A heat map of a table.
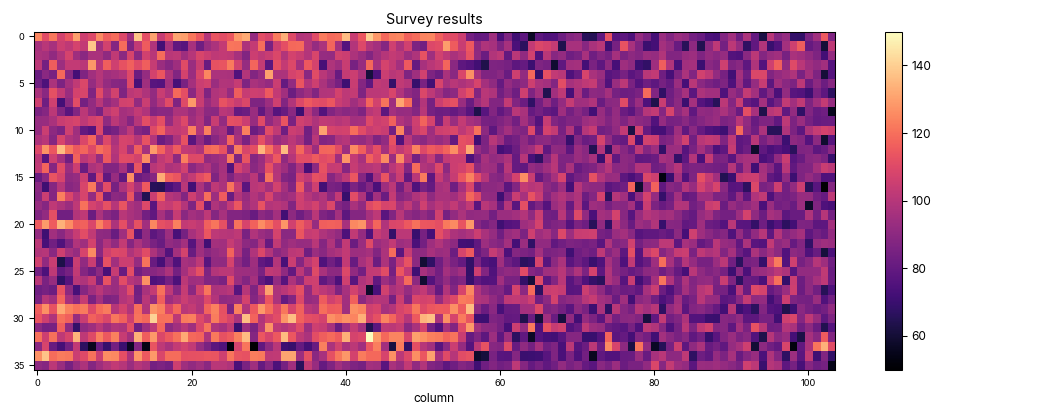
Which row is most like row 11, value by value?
23
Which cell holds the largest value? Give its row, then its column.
32, 43
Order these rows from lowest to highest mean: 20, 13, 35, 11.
35, 11, 13, 20
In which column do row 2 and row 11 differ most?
16
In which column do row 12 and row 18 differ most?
15
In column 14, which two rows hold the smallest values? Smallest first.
33, 17
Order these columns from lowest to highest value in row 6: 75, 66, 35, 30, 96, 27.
66, 96, 75, 35, 27, 30
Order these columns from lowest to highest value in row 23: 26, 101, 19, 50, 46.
101, 50, 26, 19, 46
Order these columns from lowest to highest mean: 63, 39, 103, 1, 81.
103, 81, 63, 1, 39
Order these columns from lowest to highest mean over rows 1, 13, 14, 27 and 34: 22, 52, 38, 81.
81, 52, 22, 38
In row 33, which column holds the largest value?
102
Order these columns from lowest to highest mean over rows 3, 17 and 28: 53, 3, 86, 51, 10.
86, 10, 51, 53, 3
